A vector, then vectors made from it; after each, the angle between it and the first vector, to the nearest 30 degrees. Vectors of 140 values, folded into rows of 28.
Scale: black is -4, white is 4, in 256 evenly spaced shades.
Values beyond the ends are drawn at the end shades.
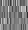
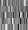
90 degrees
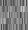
60 degrees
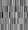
60 degrees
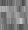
90 degrees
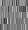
150 degrees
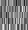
90 degrees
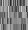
30 degrees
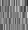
120 degrees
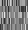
150 degrees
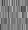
150 degrees
